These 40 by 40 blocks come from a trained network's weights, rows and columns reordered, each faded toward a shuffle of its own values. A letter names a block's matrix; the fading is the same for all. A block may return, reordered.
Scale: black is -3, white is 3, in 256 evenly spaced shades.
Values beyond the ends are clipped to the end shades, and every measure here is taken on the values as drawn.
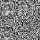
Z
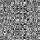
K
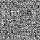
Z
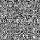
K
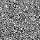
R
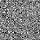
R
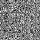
Z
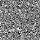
R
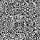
Z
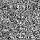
K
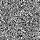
R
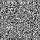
Z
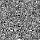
R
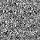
R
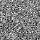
R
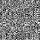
Z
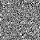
R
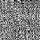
Z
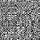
K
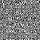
K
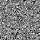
R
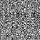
Z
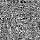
R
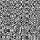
K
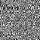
K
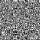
K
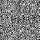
Z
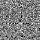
R
